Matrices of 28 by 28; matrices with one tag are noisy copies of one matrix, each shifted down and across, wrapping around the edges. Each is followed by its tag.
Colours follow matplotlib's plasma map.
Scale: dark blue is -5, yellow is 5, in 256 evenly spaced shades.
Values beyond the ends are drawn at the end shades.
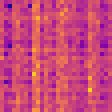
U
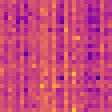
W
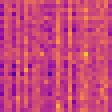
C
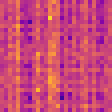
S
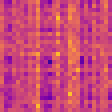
S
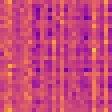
C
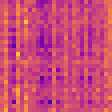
W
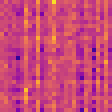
C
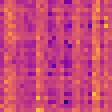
U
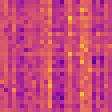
S
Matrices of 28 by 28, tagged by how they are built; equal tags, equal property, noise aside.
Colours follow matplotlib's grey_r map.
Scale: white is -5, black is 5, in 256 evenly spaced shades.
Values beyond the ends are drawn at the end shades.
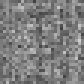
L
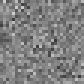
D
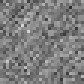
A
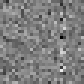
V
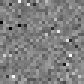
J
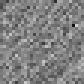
A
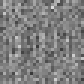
L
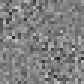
D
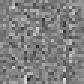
V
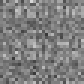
L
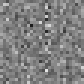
V
